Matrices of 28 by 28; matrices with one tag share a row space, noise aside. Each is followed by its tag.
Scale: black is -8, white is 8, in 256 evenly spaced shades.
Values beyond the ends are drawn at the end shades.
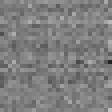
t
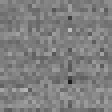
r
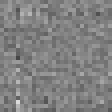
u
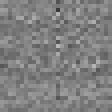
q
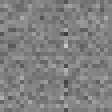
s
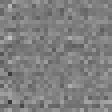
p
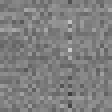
r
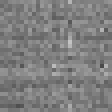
r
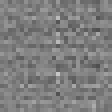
q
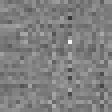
r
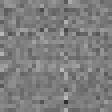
s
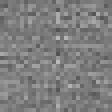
q
